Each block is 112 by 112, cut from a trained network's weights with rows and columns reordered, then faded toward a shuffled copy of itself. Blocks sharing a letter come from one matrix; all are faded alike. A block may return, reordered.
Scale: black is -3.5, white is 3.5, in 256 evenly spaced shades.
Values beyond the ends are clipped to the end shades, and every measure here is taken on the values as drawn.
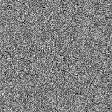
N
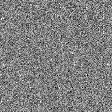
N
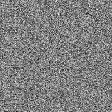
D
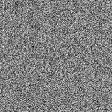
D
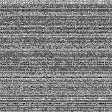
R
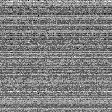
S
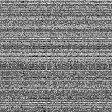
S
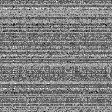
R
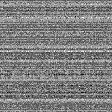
R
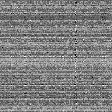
R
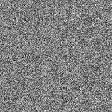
D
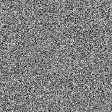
N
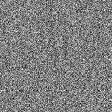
D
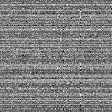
R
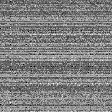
R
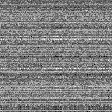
S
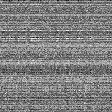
S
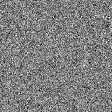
N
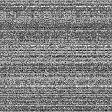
S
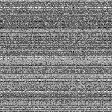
S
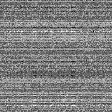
S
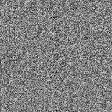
D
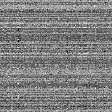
R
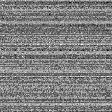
R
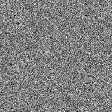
N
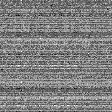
R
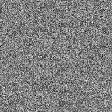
D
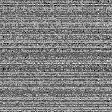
R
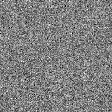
N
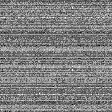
R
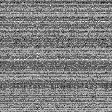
R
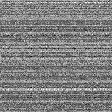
S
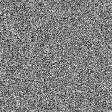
N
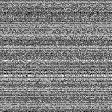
S
